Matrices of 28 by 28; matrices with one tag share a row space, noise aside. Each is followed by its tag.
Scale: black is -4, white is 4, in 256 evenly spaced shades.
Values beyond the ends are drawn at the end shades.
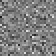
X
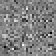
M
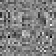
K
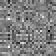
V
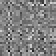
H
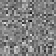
M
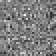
V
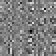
H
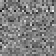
X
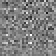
M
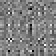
H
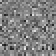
X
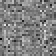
K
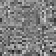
K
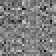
K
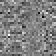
K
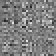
M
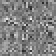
M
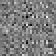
M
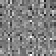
H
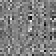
H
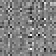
H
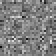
K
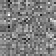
V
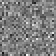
X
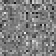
X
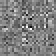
M
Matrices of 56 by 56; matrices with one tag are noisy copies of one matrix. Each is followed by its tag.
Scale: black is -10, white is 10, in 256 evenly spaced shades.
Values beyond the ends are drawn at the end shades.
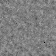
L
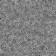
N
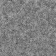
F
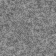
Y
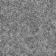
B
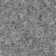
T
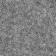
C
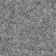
C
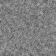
L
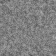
L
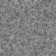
N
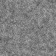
C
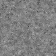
Y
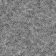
Y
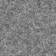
Y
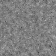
L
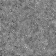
B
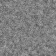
L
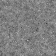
B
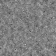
L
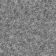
N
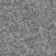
B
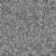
L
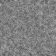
L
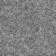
B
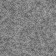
C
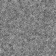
N
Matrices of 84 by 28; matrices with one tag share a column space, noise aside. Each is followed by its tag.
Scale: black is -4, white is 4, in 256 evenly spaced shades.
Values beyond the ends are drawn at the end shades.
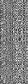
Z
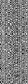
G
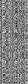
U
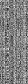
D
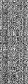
D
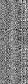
Z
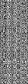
U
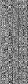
D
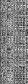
D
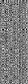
Z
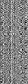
G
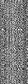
Z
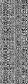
Z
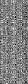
G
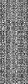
G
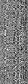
D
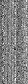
D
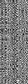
Z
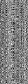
Z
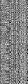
G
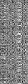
G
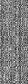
D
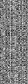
D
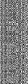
G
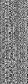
U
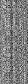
D
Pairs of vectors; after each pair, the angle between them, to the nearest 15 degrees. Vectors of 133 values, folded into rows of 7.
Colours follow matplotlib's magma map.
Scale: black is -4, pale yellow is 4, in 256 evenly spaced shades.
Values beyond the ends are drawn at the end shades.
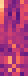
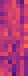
120 degrees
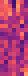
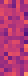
60 degrees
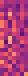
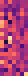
30 degrees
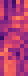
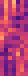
165 degrees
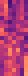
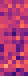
90 degrees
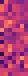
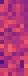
30 degrees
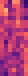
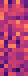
60 degrees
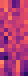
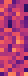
105 degrees
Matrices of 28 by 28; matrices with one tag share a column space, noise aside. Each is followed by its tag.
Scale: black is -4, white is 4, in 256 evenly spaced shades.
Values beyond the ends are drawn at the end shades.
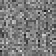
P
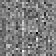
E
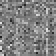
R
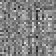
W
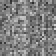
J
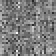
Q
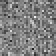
P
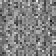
J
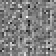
E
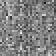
J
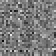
P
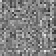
P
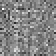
W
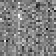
W
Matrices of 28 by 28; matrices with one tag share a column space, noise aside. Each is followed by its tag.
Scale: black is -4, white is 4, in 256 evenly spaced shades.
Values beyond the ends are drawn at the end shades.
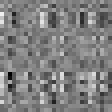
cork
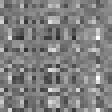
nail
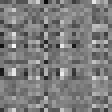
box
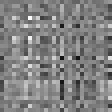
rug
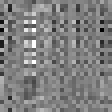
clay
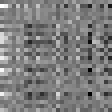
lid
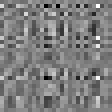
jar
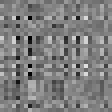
rug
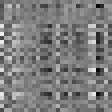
lid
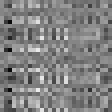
nail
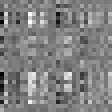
cork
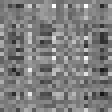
lid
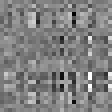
cork
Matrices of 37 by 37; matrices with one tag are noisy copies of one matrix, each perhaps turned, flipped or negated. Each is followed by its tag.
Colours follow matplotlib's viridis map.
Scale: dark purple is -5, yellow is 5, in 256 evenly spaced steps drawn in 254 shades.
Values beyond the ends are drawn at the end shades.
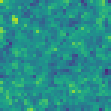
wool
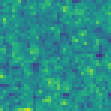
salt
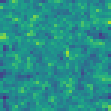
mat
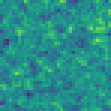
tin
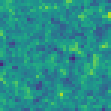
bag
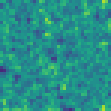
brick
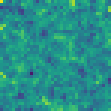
wool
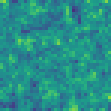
mat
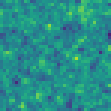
tin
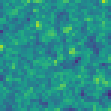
bag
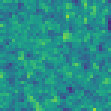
salt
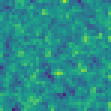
bag
